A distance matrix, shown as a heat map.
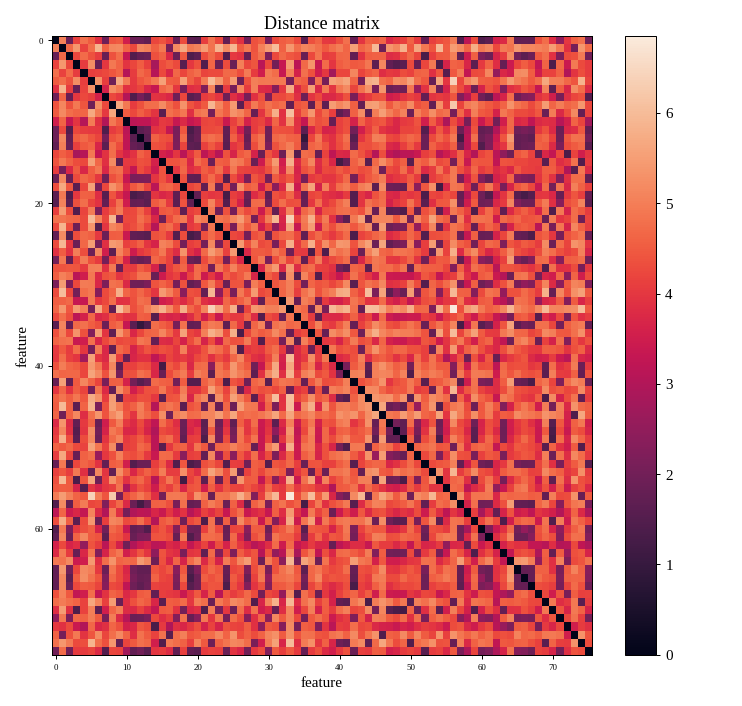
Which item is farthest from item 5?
56
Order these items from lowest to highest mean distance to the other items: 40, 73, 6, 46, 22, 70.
70, 6, 40, 22, 73, 46
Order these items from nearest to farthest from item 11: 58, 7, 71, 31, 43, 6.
7, 71, 58, 43, 6, 31
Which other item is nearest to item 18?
54
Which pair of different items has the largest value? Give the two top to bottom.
33, 56
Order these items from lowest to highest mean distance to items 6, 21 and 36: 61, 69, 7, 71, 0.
7, 0, 61, 71, 69
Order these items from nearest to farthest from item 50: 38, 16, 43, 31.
16, 38, 43, 31
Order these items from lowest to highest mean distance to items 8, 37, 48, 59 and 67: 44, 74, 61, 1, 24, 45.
45, 24, 61, 74, 44, 1
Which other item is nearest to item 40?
15
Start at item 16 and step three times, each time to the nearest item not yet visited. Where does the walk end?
1
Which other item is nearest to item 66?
19
